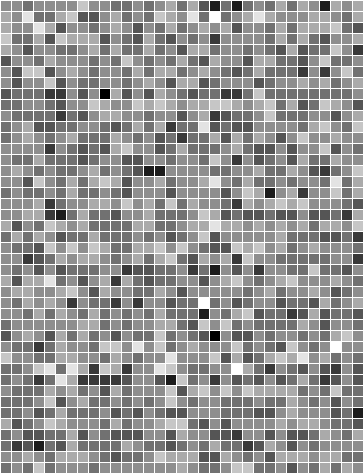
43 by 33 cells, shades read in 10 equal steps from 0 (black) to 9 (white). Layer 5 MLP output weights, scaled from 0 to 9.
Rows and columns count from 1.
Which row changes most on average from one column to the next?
34
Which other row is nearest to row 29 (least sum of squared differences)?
43
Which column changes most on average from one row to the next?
20
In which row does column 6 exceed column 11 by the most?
35
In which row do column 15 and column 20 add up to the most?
2
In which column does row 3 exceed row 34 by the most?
31
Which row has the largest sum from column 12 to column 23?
10
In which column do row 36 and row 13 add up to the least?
17
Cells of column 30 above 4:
25
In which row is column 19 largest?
28
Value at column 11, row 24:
4
